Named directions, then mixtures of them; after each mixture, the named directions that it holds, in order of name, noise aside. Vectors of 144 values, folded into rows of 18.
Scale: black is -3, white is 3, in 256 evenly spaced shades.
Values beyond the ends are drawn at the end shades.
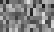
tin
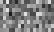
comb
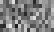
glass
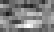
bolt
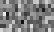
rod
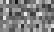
comb.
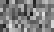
glass, tin.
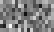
glass, rod.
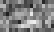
bolt, tin.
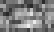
bolt, tin.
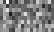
comb.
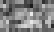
bolt, tin.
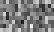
rod.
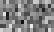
rod.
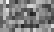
bolt, comb.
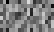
rod, tin.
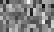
tin.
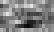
bolt.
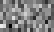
glass, rod.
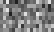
comb.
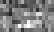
bolt, comb.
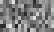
glass.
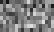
bolt, tin.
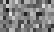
comb.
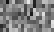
glass, tin.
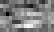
bolt.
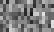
glass, tin.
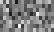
comb, glass.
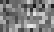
bolt, tin.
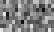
rod.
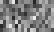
glass.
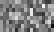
comb, tin.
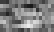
bolt.
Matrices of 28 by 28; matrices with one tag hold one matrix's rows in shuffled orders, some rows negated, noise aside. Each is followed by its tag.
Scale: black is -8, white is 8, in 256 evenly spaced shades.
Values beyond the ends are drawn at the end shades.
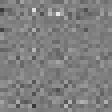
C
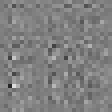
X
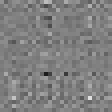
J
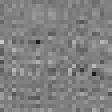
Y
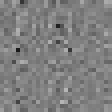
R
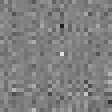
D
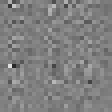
X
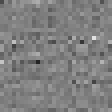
Y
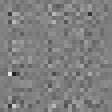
X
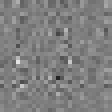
R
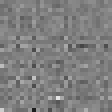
C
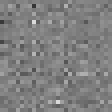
C
